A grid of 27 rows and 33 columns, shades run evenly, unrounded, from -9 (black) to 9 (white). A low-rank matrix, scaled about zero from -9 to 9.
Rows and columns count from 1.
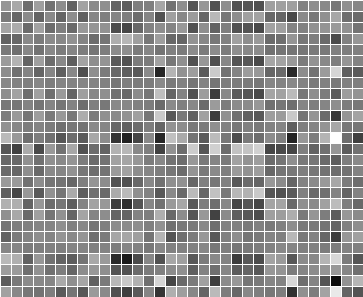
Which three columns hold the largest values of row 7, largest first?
31, 20, 16
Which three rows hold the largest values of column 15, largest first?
26, 11, 9
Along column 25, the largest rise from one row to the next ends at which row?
19
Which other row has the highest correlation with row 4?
15
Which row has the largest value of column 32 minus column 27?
13
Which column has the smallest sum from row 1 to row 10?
12
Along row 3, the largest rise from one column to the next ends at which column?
25
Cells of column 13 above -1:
17
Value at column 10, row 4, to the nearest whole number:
-1
